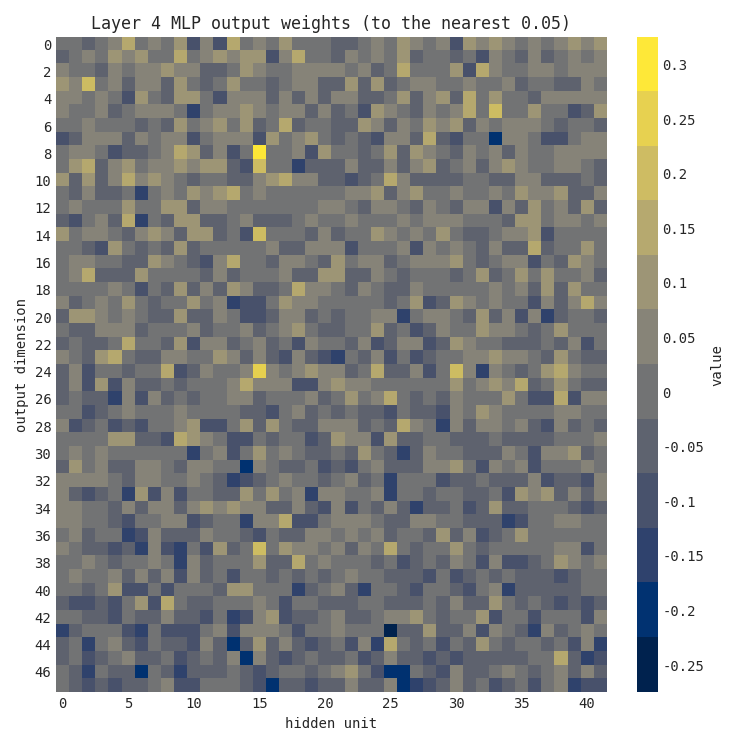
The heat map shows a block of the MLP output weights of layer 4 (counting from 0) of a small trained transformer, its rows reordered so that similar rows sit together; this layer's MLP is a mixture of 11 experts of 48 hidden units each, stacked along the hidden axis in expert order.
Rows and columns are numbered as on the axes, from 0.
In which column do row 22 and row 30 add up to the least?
10
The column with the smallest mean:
6
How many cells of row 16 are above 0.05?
5
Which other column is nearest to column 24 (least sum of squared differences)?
29
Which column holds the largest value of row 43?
28
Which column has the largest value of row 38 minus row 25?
18
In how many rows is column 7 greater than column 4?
21
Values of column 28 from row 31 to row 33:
0.05 0 -0.05
